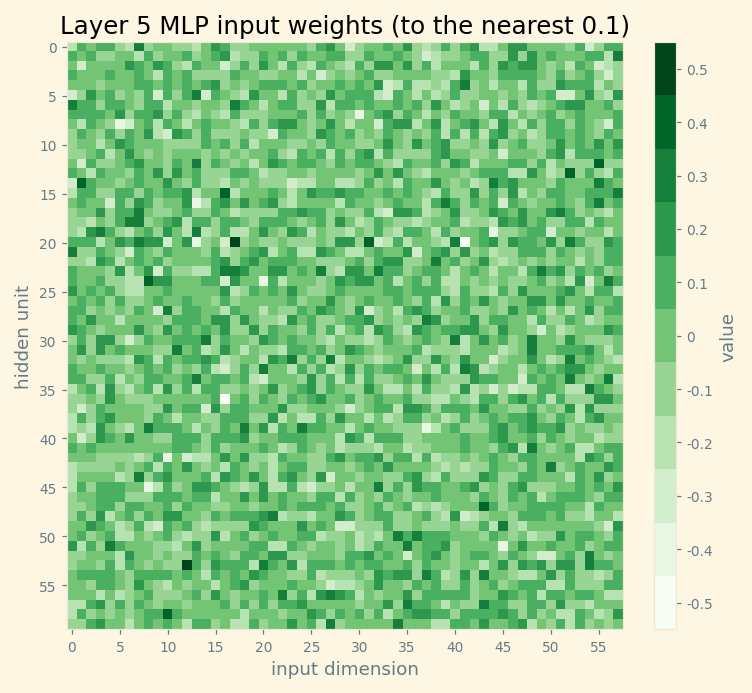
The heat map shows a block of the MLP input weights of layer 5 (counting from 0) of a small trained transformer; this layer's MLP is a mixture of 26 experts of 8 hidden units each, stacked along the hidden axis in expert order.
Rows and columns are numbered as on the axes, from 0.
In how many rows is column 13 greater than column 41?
24
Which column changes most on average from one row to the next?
16
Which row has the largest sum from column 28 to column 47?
58
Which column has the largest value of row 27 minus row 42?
10
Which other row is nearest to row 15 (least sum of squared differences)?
1
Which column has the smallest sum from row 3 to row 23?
37
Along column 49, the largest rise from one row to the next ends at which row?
53
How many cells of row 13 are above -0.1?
37
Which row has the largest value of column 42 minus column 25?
45
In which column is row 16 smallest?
13
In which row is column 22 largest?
56
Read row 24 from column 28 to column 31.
0.2 0.1 0.2 0.2
